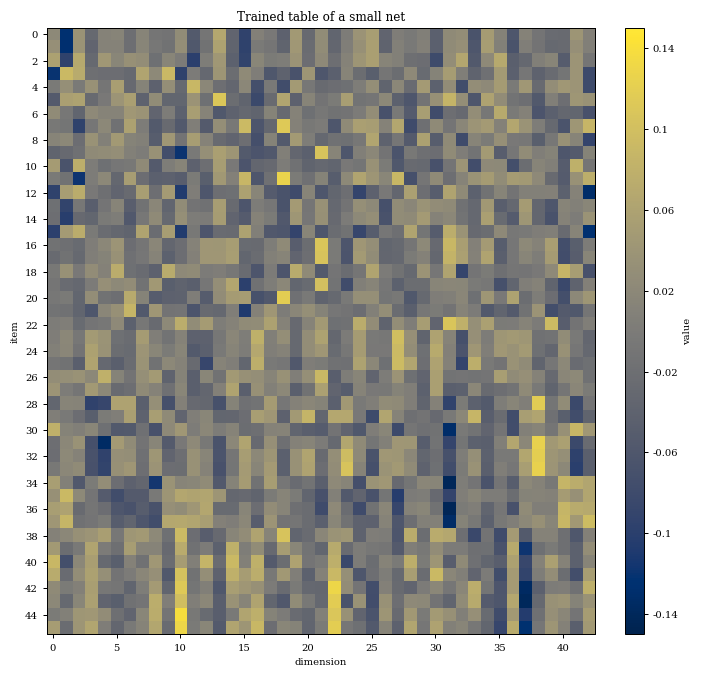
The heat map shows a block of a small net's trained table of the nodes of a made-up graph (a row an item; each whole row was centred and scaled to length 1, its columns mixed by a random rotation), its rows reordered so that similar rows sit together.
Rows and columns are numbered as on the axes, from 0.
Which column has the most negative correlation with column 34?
26
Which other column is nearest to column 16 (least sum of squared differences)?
28
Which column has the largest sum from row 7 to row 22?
31
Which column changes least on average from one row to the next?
22
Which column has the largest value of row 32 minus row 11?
2
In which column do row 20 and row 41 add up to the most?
18
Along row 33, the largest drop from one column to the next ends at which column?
41
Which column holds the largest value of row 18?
40
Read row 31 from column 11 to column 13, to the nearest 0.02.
0.02 0 -0.06
